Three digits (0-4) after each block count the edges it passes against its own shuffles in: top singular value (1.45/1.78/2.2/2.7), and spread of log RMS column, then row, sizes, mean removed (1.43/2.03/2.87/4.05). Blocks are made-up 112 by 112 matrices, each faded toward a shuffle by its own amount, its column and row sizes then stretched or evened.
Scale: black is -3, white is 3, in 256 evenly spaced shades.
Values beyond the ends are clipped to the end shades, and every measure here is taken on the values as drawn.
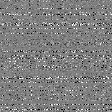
1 1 4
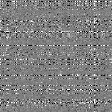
4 2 4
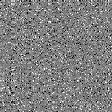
3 0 1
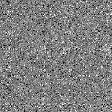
2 1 2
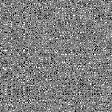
3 1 2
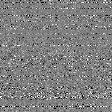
0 0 4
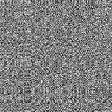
4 0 1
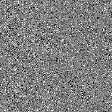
1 2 1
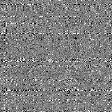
3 2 3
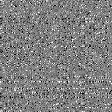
3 0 2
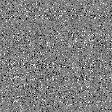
1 1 2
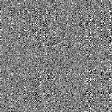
3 3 2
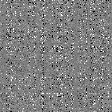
0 3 2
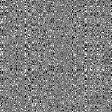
4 3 2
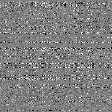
0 2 4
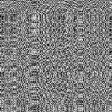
4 3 0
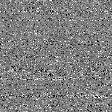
0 0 3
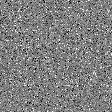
0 0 1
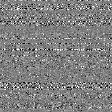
3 0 4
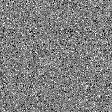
1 0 1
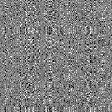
4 3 0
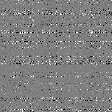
3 2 4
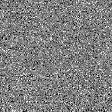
2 0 2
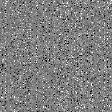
1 3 0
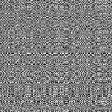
4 0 4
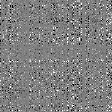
0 4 3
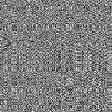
4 1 0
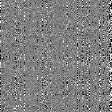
3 4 1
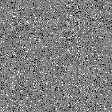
2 2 1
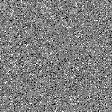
2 1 1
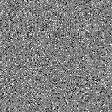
3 0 0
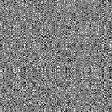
4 2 1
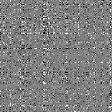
4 3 3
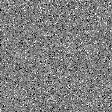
0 1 0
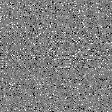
2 2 2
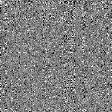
1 3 1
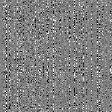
2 4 2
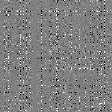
1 4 3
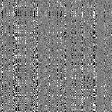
4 4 2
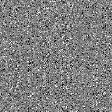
2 2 1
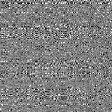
4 0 3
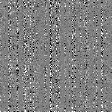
1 4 2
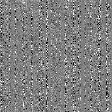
2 4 0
